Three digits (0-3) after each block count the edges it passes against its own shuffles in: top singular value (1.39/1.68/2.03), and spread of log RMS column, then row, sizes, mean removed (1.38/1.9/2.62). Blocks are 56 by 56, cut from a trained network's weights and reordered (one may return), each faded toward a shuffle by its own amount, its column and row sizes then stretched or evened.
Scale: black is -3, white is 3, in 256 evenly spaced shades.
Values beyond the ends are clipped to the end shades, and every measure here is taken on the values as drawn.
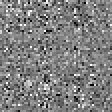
0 2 2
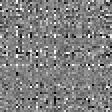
1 3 3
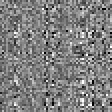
3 3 1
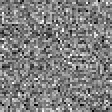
2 0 1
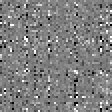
0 3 2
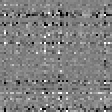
1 2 3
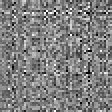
3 3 1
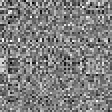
3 2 2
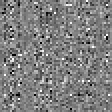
0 3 1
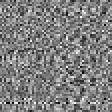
3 0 2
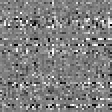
2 2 3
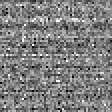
2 1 1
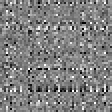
3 3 2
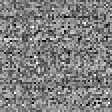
0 1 2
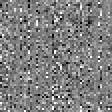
0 3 1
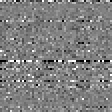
3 0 3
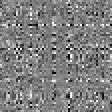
3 3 2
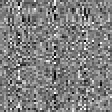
3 3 0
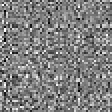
3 2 1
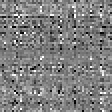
1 3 3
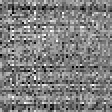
3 3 1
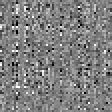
1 3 2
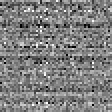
2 2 2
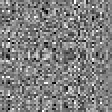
3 3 0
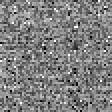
0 1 0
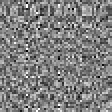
3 1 1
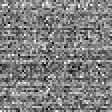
2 1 0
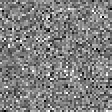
2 0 2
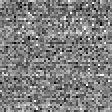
1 1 0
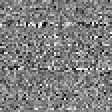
1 0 3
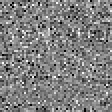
0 0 1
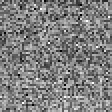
0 1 0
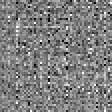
0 3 1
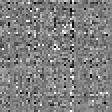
0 3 2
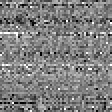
2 0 3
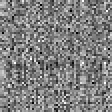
2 1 0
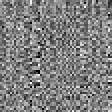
3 1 1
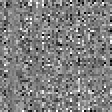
0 3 2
